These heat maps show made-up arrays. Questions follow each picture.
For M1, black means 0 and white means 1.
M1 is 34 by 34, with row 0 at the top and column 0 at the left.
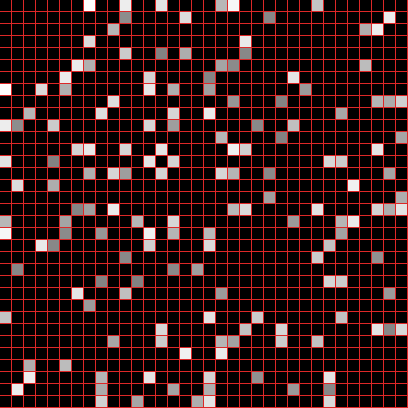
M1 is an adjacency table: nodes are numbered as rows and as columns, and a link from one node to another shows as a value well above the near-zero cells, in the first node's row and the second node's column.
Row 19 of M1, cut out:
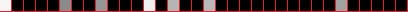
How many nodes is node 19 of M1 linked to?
7
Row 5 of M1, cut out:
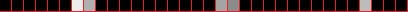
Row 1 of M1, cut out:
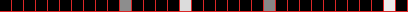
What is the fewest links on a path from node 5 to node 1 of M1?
4
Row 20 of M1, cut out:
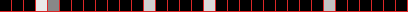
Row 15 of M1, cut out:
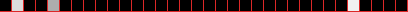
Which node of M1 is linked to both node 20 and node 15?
node 4
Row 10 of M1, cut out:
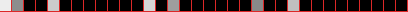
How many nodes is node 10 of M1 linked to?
7
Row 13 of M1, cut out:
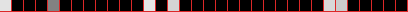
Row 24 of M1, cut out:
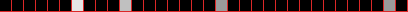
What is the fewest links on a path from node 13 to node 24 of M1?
3
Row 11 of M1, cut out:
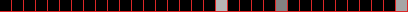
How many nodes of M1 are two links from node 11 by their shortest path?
10
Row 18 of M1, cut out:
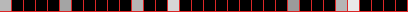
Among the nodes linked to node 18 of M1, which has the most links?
node 14
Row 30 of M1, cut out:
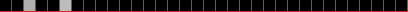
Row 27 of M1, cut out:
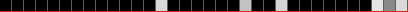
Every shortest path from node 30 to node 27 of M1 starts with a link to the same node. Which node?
node 2
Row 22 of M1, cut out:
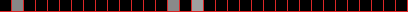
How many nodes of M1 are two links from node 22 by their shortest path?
9
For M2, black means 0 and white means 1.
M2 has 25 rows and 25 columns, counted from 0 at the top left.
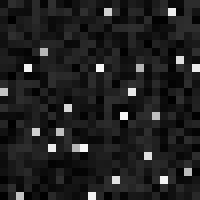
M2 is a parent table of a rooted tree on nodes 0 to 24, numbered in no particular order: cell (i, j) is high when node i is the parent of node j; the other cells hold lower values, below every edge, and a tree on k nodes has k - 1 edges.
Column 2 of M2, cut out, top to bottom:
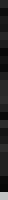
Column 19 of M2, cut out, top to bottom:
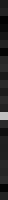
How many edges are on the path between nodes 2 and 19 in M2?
7
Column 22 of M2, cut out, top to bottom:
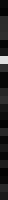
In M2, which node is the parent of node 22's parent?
16
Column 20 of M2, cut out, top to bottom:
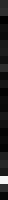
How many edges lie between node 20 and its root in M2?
8
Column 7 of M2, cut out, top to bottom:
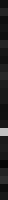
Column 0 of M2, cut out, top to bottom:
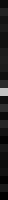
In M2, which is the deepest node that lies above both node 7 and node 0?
11
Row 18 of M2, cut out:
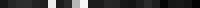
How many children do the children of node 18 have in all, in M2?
1
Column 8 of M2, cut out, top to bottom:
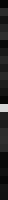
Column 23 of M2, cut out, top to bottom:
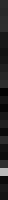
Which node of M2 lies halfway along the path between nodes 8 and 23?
1
